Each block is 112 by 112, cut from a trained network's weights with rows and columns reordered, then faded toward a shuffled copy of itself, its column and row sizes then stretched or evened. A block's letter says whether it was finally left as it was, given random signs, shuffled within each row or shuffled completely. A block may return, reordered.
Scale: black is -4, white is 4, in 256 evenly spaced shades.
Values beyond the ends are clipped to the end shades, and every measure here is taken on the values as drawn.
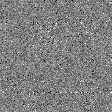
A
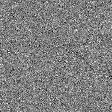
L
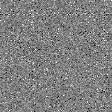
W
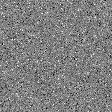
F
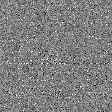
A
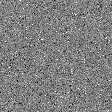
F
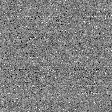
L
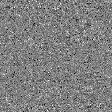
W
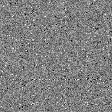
A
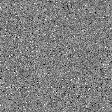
A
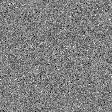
L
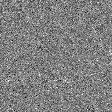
L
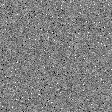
F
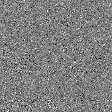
A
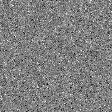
A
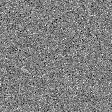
F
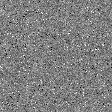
L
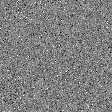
F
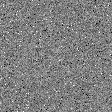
F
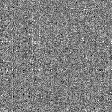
W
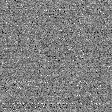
L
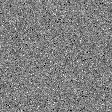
F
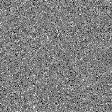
W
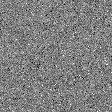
F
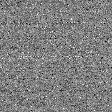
L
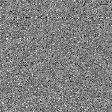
A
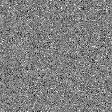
W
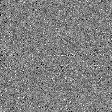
A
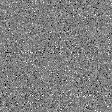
A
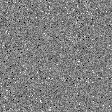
A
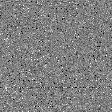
W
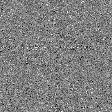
A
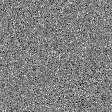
F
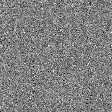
A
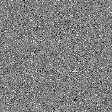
A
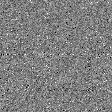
A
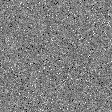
F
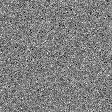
F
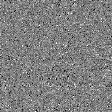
W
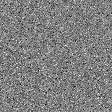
F
